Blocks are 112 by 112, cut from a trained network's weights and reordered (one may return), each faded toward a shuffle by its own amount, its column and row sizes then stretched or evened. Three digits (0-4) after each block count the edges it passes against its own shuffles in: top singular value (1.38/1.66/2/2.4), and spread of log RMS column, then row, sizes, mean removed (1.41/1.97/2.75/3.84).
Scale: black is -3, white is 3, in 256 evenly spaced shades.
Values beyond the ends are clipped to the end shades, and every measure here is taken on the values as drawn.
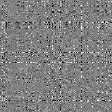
3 3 3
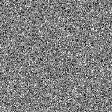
2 1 0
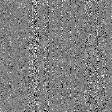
0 4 0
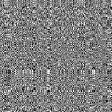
4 3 3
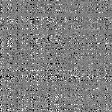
1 3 4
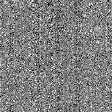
1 2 0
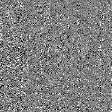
0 3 2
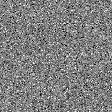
2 0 0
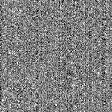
2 1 0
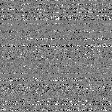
0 1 4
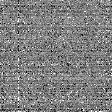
2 2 2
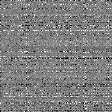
3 2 4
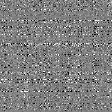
0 3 4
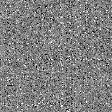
0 1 1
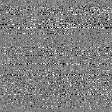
0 1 4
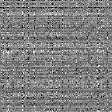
4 3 2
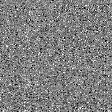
0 0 2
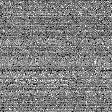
3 0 1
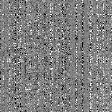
2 4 2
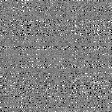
0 2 4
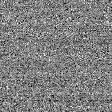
0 0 1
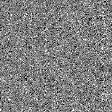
0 2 1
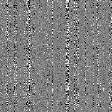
3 4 1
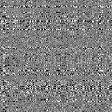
4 2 4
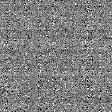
1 3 0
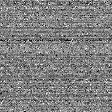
3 1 2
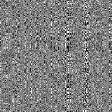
4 4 0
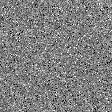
0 0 0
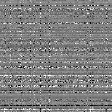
4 2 4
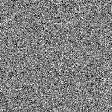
1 0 1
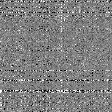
2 1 4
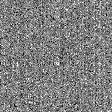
1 0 1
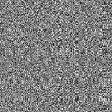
4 2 1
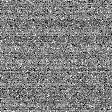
2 0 0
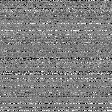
2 0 4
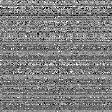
4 1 3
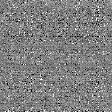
1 2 2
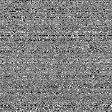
2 0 3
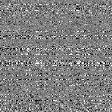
3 2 4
